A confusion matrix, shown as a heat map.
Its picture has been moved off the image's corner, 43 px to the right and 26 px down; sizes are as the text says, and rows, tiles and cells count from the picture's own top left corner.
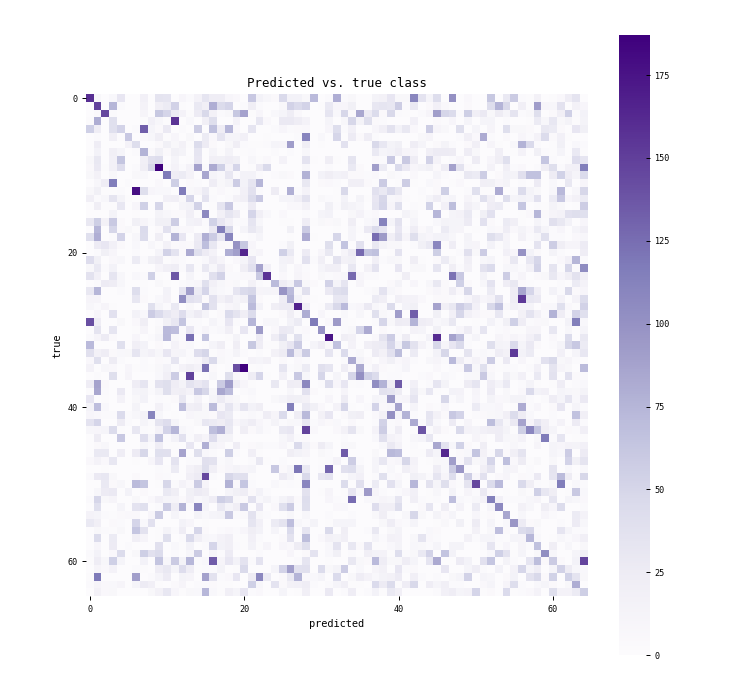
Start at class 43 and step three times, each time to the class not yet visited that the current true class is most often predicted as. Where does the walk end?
56
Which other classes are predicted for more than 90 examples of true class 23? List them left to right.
11, 34, 47
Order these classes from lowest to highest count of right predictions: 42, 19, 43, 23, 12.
42, 19, 12, 43, 23
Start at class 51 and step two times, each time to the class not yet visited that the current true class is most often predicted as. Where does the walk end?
13
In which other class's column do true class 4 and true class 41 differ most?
7
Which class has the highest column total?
28
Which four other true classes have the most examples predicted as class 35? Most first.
20, 36, 2, 30
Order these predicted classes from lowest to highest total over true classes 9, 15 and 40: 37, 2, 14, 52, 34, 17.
2, 34, 52, 17, 14, 37
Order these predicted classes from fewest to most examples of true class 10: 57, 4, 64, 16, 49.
4, 16, 49, 64, 57
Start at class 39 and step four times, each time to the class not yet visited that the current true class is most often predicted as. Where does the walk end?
26
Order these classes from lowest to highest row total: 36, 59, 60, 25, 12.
59, 36, 12, 25, 60
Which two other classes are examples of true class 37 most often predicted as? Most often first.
40, 28
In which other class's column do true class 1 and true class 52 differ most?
34
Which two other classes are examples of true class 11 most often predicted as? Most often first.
3, 22
